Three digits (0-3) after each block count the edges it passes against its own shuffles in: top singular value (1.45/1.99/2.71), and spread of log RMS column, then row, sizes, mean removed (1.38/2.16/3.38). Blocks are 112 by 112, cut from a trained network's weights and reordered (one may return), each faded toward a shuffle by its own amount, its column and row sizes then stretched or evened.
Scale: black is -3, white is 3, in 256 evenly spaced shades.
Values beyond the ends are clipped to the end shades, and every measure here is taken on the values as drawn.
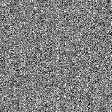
1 2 0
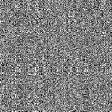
2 1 2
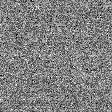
0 1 0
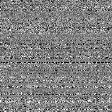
1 1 3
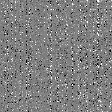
0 3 1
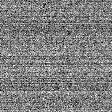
2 1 0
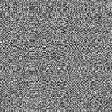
3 0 2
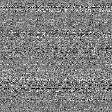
1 1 3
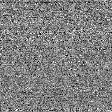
0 0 2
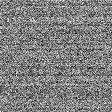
1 0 0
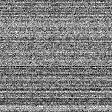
3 0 2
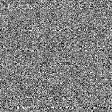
1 0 2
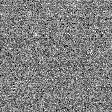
0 0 0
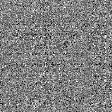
0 2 1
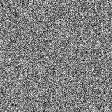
1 0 0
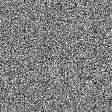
0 1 1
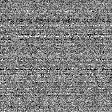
2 1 2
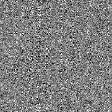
1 2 1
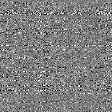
1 2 3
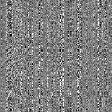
2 3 0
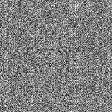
2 1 0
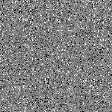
1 2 1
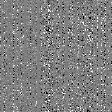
0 3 1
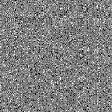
2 2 0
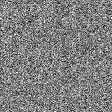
1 0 0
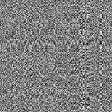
3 2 0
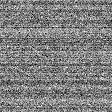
2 0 0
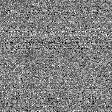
0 0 2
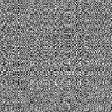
3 2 2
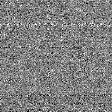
0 2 2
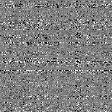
1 2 3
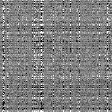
3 3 1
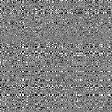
3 2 3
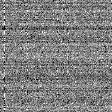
2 2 0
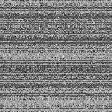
3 0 0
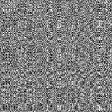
3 2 0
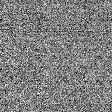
0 1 0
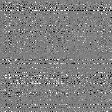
2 2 3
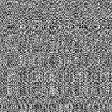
3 1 2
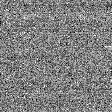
0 1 0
